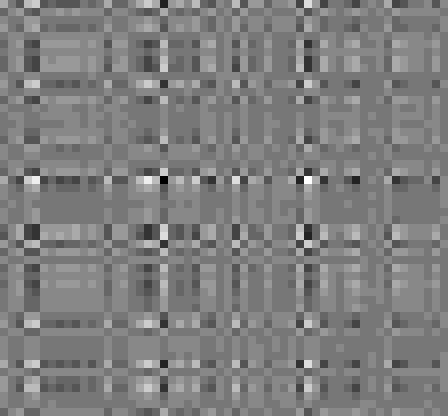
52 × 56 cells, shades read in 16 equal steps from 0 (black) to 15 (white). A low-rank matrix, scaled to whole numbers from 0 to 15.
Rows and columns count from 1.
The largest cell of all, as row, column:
23, 39
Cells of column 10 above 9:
2
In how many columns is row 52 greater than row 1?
31
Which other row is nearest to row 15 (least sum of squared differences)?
5
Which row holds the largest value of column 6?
30
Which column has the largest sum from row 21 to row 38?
21
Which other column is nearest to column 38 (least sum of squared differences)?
45
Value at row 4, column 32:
8
